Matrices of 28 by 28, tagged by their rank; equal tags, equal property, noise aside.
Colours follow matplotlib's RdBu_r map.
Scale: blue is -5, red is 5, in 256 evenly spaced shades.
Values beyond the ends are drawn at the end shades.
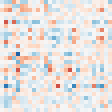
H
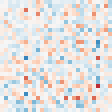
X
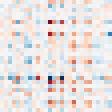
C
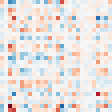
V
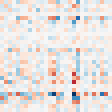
V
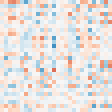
H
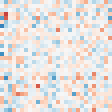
X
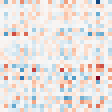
V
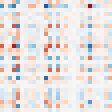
C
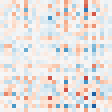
V
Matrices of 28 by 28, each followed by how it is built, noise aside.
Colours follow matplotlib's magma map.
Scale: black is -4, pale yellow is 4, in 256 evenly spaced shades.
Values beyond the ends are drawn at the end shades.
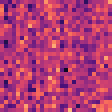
blocks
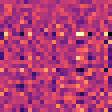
low rank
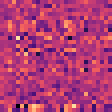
low rank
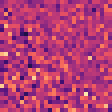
lower triangular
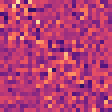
block diagonal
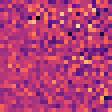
upper triangular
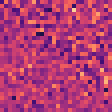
upper triangular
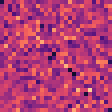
diagonal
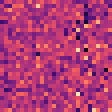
uneven columns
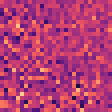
lower triangular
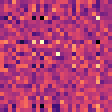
low rank
